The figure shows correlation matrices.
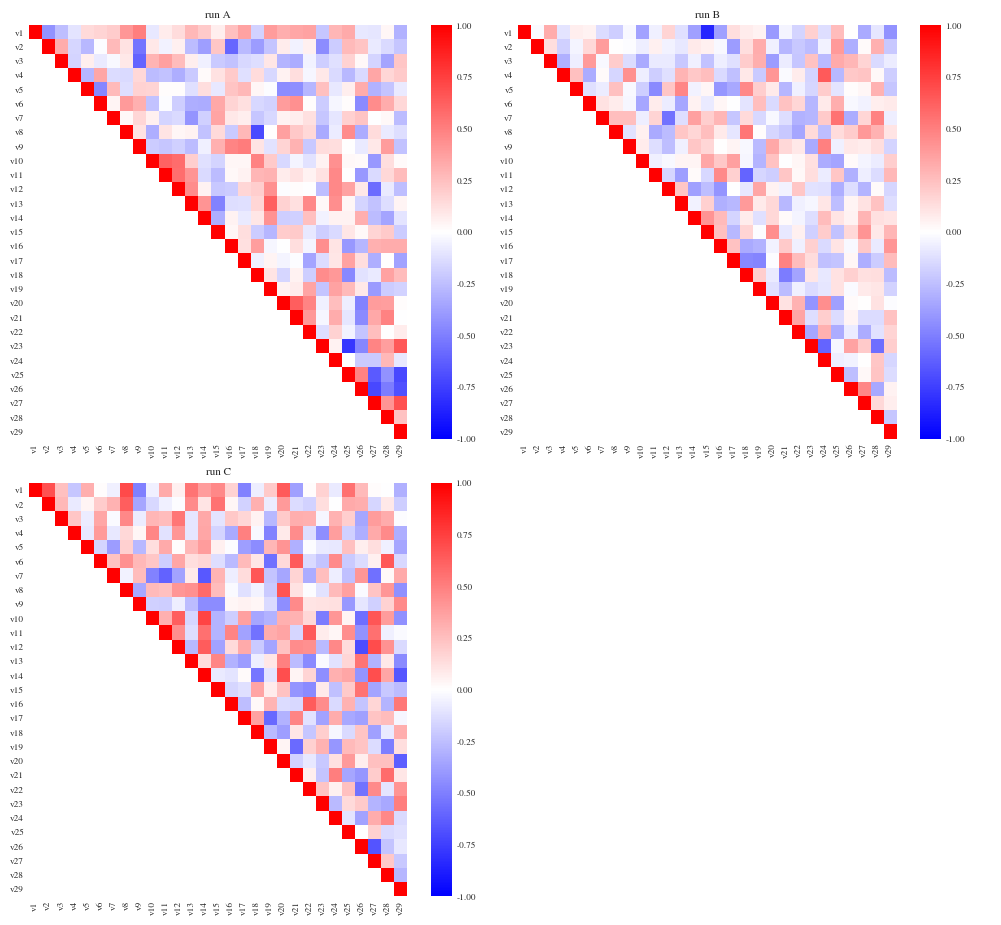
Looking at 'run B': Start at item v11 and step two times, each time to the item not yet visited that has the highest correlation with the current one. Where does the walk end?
v29
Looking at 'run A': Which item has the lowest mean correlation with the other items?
v26
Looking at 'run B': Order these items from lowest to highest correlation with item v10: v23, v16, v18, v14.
v18, v14, v23, v16
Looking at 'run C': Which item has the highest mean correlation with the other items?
v8
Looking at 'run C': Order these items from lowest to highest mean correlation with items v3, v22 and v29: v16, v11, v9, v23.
v9, v23, v11, v16
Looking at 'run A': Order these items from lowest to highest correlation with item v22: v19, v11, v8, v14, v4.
v4, v11, v8, v14, v19
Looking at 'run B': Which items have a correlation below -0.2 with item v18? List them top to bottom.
v11, v16, v17, v21, v22, v29
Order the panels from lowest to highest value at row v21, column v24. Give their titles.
run B, run A, run C
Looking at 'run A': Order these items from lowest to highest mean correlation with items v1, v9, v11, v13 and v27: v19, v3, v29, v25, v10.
v3, v25, v10, v29, v19
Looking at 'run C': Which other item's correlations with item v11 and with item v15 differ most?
v22
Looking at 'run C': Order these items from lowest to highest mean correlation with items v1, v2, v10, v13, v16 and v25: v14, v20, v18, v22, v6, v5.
v18, v6, v22, v5, v14, v20
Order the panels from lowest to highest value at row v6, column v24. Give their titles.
run A, run B, run C
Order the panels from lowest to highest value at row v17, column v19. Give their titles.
run C, run B, run A
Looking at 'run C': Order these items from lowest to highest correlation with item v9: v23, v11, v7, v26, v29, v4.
v11, v26, v4, v23, v7, v29
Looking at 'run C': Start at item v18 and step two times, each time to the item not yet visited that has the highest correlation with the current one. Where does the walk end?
v26
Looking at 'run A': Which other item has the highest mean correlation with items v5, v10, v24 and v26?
v12
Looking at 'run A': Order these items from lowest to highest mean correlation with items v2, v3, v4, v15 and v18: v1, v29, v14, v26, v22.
v1, v14, v22, v26, v29
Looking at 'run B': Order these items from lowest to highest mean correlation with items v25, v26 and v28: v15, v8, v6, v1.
v15, v1, v6, v8
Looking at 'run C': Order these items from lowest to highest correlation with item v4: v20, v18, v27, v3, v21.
v18, v20, v3, v27, v21
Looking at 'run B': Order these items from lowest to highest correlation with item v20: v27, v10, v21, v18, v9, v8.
v8, v18, v27, v21, v10, v9
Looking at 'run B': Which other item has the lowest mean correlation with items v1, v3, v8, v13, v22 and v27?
v11
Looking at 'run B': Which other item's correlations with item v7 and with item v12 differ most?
v25
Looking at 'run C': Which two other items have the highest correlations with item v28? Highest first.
v6, v21
